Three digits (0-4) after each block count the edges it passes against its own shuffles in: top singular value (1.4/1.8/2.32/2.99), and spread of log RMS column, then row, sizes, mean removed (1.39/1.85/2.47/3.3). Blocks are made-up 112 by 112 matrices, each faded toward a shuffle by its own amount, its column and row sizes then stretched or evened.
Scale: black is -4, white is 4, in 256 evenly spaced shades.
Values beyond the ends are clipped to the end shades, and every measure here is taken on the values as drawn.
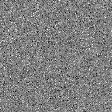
1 1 0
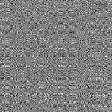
4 1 3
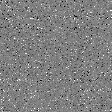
0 1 2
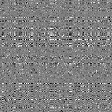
4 2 4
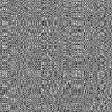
4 3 0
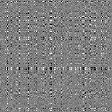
4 4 4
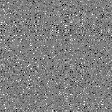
3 1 2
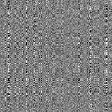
4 4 2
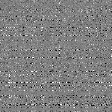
1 2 4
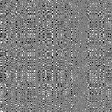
4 4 2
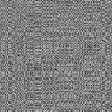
4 3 1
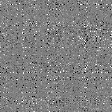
1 3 3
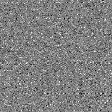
2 0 2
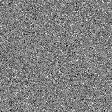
0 0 1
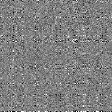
3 3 3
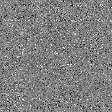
1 1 2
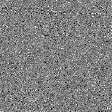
2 0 2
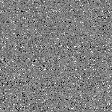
0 1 3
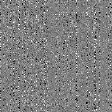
1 4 1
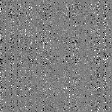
1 4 2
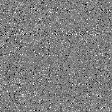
0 2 2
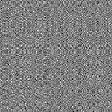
4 2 1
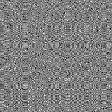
4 0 2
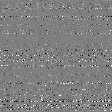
1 1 4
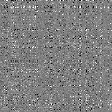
3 3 3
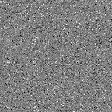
2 0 0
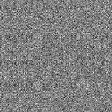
3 1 2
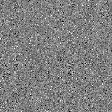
2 2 0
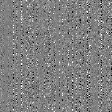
2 4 1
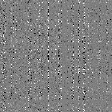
2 4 2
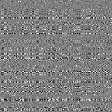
4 1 4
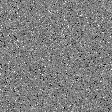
0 0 0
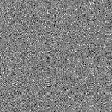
3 0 1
